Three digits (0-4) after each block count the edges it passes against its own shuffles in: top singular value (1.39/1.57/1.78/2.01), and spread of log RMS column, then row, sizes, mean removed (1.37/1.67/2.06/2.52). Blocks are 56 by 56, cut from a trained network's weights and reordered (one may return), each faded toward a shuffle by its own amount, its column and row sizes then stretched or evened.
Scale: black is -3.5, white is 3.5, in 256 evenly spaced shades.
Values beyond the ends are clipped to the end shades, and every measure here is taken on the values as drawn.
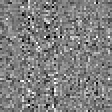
1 4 2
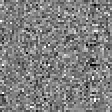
1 2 0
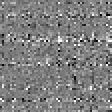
1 4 4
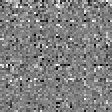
0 3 4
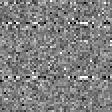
4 0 2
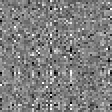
4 3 1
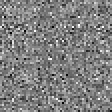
0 1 2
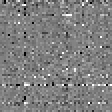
2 2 3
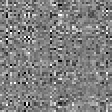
4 4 4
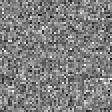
2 1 2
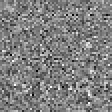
1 1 2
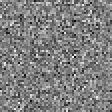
0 2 1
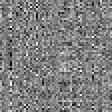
3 4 1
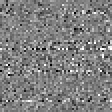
0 1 4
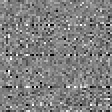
4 2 3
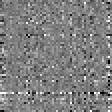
3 4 3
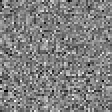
2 1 3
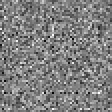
1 1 2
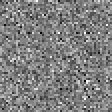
1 1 2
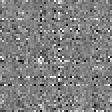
1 3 4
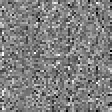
0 4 0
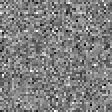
3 2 0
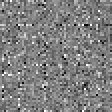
0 3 2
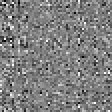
0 4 3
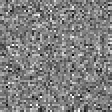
2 2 2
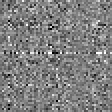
3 3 3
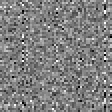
2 3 0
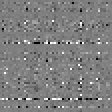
4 2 4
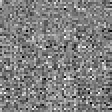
3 1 3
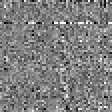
3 3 3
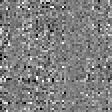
1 4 3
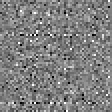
3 3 1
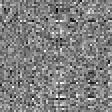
4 2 1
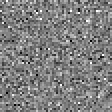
0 1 2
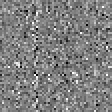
1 3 1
